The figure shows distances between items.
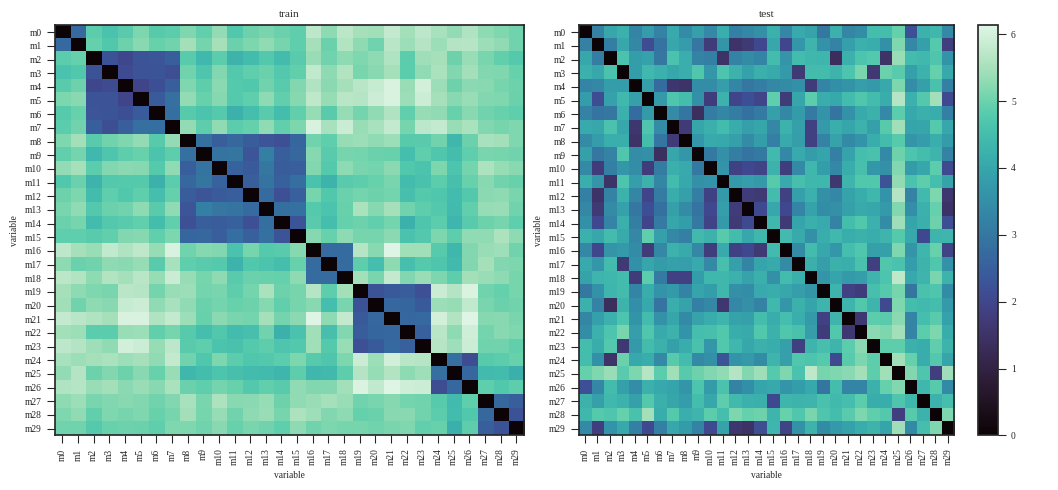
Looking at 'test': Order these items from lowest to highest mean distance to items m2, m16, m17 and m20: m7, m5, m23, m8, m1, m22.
m1, m5, m23, m8, m7, m22
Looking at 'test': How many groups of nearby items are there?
9
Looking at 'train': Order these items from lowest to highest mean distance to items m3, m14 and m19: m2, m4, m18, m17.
m2, m4, m17, m18
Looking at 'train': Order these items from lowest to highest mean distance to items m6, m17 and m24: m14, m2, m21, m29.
m2, m14, m29, m21
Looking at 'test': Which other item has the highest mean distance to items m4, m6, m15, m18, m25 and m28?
m5
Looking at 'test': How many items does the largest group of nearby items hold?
8
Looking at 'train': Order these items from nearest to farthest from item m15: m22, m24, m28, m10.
m10, m22, m24, m28
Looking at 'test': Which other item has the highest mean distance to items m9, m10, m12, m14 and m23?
m25
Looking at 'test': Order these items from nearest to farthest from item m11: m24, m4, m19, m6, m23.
m24, m6, m4, m19, m23
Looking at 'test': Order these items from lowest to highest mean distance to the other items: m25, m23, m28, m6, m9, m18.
m6, m9, m18, m23, m28, m25
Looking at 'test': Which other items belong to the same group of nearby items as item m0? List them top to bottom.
m26
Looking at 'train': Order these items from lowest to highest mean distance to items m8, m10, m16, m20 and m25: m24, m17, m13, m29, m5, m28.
m13, m17, m24, m29, m28, m5
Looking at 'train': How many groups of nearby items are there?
7
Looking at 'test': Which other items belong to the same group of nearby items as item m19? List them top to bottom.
m21, m22
